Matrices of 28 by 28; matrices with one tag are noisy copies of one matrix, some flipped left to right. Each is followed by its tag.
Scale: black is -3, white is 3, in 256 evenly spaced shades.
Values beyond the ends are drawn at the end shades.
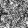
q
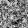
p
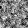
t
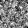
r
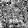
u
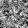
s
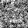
u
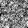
q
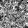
r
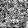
u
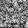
u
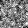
r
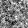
p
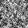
t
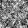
t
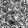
p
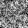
q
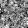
q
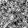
p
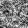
s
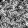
r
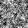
t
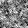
s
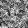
s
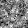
s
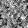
t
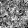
s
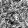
p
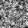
r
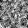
t
